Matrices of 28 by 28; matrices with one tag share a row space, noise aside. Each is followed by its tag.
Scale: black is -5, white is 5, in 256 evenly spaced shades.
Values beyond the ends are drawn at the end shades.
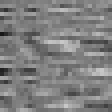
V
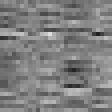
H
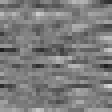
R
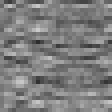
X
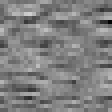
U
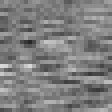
V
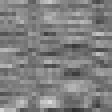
H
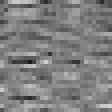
U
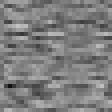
X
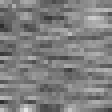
V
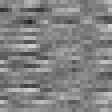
U
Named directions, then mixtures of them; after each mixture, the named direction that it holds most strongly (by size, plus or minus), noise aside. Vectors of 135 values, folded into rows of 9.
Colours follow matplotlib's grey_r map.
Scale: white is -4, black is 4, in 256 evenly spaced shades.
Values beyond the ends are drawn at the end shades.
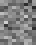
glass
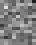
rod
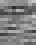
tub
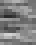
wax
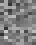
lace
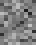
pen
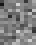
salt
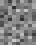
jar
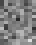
salt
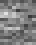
wax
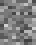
glass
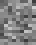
glass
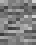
tub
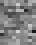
tub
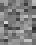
glass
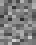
jar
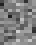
salt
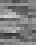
wax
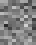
glass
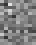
lace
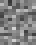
jar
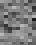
glass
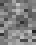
pen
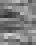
wax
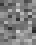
salt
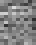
glass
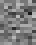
rod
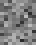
pen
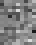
salt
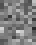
salt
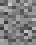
glass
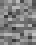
jar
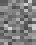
glass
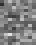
jar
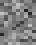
pen
